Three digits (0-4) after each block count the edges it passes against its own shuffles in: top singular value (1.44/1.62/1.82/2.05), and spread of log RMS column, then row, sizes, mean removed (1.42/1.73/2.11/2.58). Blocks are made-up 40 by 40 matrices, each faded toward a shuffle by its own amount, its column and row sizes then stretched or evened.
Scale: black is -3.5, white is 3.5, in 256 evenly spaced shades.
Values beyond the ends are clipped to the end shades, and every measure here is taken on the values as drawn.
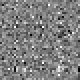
2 1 2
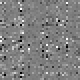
0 3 2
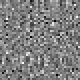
3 1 0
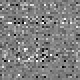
2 1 4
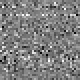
1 0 3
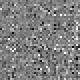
0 2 2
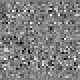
1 0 4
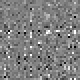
0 3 2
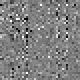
3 3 1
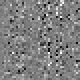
0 3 0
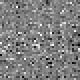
0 1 2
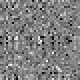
3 1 1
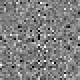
1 2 1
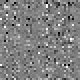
1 3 1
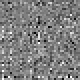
1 2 2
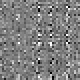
4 4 1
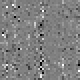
0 3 0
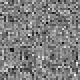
2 0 0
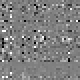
0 3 4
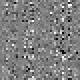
1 4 1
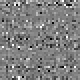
0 1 4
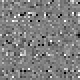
1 1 3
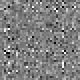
1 3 2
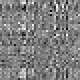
4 3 1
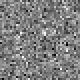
2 1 0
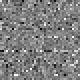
0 0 3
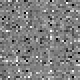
0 1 3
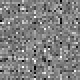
1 3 2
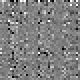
3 3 2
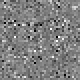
0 2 2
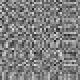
4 3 2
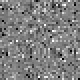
1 0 1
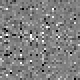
1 2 1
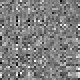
3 3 2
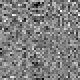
3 1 2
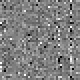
2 2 0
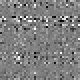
1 2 4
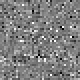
0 0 3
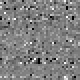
0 1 3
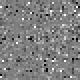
0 0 2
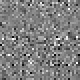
1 1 3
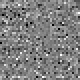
1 0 0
